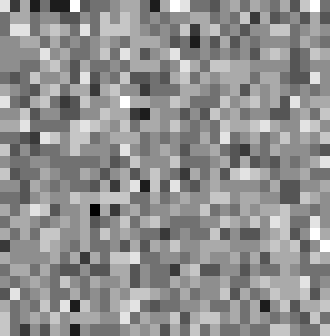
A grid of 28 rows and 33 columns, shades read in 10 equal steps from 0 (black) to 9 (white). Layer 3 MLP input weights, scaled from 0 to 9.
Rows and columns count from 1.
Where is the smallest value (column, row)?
10, 18
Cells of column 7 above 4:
16
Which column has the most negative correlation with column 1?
2
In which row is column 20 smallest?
4
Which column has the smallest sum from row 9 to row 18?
15
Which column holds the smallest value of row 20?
17
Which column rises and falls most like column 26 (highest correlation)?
24
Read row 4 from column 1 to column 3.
5 5 6
